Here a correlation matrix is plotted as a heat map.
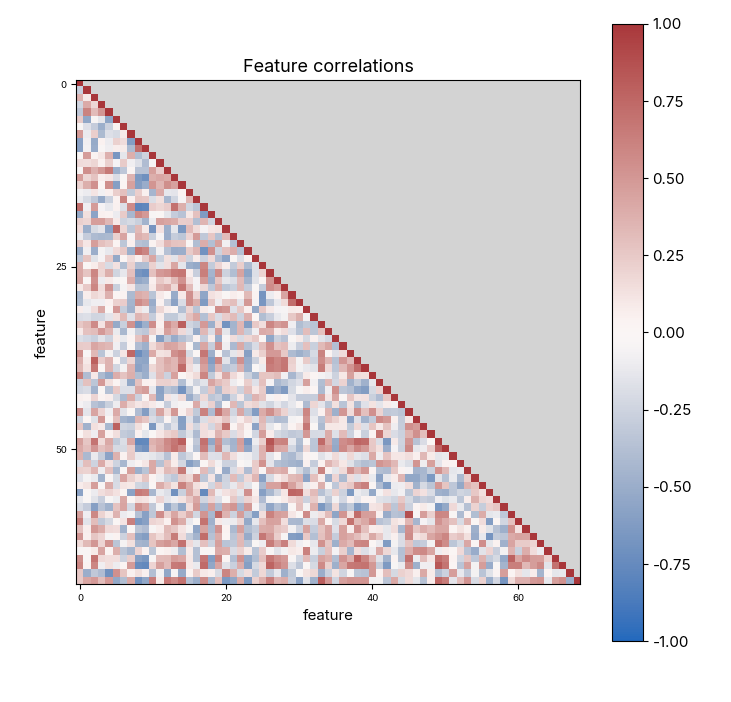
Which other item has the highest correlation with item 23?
8
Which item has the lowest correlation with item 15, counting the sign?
52
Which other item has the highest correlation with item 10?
68
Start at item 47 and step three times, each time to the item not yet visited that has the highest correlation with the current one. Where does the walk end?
67
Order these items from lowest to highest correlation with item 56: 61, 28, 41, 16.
61, 41, 28, 16
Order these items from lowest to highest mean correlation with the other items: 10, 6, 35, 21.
35, 21, 6, 10
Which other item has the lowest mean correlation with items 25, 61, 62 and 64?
54
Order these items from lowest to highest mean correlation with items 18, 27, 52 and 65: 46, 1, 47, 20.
20, 47, 46, 1
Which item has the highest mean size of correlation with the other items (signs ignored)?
49
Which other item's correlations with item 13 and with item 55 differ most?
29
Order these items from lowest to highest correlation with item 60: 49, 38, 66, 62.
38, 62, 49, 66
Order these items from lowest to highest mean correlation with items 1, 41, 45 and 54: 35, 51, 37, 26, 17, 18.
35, 51, 37, 17, 18, 26
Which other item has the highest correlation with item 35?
42
